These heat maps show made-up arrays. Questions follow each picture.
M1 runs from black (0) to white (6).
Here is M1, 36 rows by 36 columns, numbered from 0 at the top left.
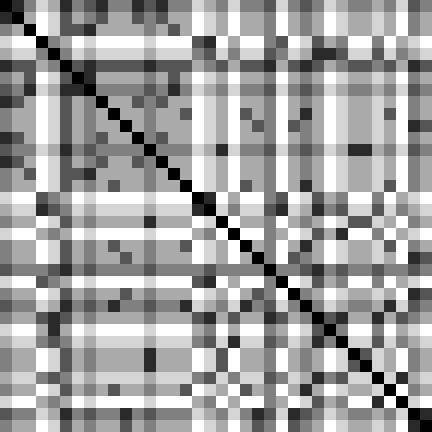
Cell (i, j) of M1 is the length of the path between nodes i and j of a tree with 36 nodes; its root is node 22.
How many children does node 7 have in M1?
3
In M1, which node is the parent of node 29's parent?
5
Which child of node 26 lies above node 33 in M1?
31
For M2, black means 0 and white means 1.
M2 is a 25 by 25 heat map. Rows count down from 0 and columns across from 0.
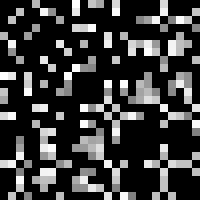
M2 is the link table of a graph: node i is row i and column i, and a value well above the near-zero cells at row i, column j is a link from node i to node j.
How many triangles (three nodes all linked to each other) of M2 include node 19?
0
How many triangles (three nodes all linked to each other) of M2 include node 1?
0
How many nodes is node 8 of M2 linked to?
5
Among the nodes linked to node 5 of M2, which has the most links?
node 10
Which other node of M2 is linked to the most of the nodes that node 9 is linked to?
node 20
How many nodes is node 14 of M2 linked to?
10
